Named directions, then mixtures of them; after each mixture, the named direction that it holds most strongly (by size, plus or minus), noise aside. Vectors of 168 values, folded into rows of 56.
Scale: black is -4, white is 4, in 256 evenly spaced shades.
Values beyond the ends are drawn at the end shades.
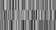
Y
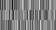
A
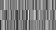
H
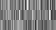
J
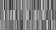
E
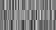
Y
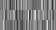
E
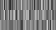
E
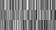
Y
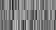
Y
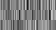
J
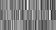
J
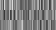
E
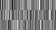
A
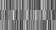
E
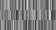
J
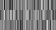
E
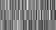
J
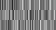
A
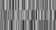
Y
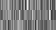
J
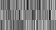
J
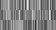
J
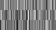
H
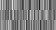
A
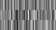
Y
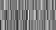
H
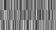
Y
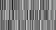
A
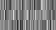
E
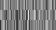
H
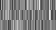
J
